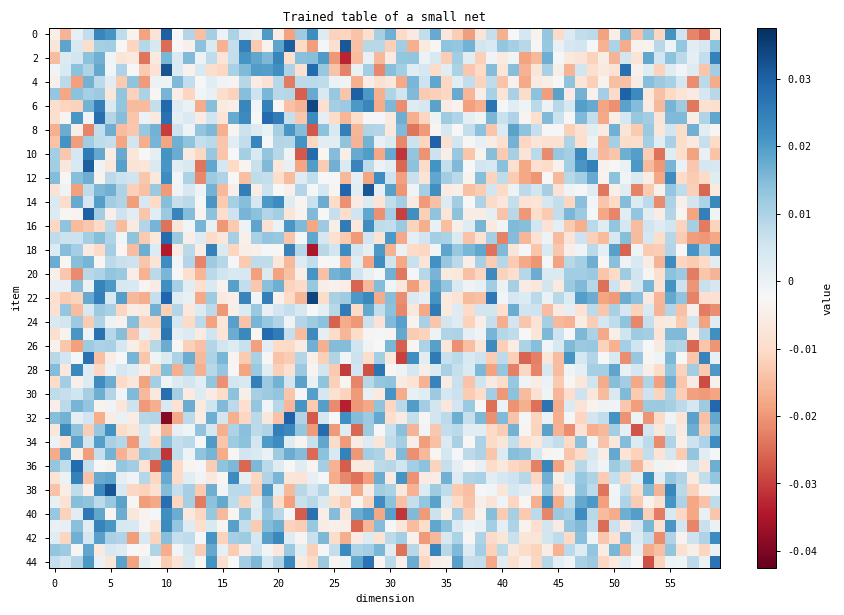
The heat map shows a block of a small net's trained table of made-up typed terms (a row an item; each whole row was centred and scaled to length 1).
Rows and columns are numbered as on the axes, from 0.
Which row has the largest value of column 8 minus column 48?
33
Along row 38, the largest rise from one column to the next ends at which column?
55
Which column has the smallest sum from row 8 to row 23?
31
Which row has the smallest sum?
4
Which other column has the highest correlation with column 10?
23
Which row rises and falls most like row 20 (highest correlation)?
26
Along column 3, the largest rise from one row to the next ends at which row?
9
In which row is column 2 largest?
36
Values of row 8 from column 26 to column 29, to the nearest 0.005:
0.025 -0.015 0.01 0.01
